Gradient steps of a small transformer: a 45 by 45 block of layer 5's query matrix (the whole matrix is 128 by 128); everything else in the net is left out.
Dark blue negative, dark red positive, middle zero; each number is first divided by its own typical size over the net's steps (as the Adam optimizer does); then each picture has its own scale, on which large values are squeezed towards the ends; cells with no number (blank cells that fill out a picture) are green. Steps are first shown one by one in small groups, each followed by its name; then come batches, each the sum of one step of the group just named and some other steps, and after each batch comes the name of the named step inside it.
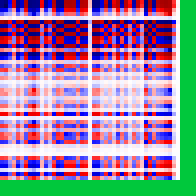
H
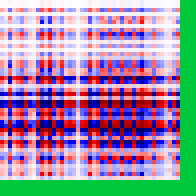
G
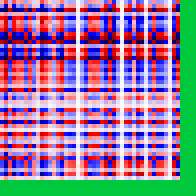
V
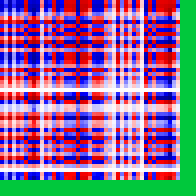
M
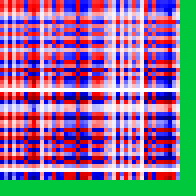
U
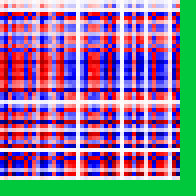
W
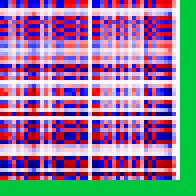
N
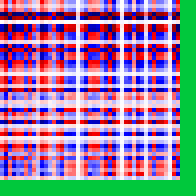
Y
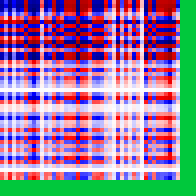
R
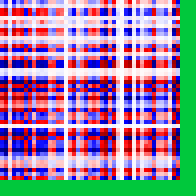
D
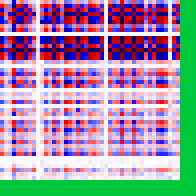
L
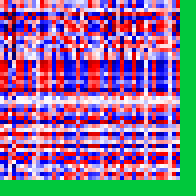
Y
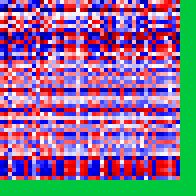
V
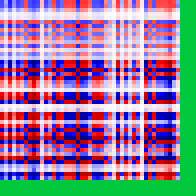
M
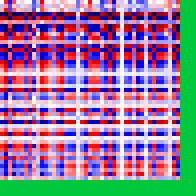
Y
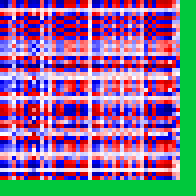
N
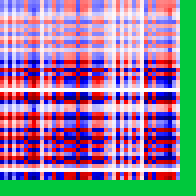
M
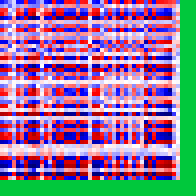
N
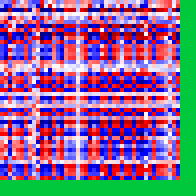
V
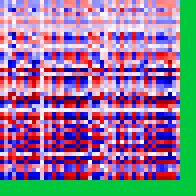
M
